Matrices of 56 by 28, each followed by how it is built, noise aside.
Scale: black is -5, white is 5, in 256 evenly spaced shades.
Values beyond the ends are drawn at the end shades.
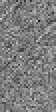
Hankel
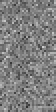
repeating rows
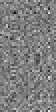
low rank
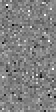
sparse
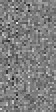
uneven columns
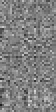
low rank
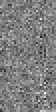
uneven columns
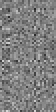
low rank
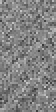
Hankel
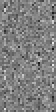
uneven columns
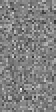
low rank
